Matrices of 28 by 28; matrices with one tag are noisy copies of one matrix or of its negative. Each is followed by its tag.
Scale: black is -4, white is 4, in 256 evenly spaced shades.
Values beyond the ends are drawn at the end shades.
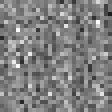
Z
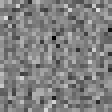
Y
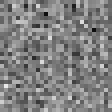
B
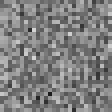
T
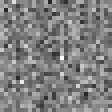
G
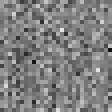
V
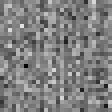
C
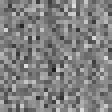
C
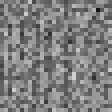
Y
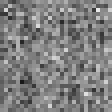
G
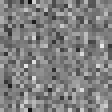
C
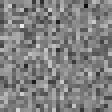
C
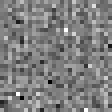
B
